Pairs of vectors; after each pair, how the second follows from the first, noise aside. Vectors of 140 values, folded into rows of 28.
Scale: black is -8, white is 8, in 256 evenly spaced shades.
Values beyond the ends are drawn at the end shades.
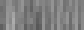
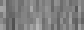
negated.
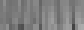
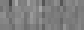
reversed, partly zeroed.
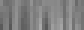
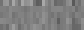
reversed, partly zeroed.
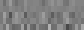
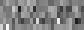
wrapped around, scaled up.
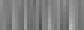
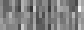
wrapped around, scaled up.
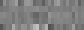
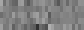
negated.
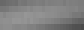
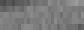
reversed, partly zeroed.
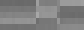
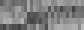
reversed, negated, scaled up.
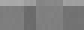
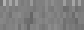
partly zeroed.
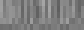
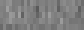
partly zeroed.
